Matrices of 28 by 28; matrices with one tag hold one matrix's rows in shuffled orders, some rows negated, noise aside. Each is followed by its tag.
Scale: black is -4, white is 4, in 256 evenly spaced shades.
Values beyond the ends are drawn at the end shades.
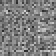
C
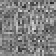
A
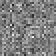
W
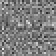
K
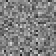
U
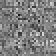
A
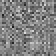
W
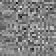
A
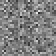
U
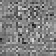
A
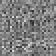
W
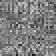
A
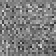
K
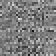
A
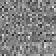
K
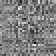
A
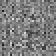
W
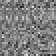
C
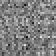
C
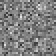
U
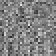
U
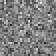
U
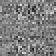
A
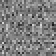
K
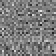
K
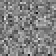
U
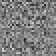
W
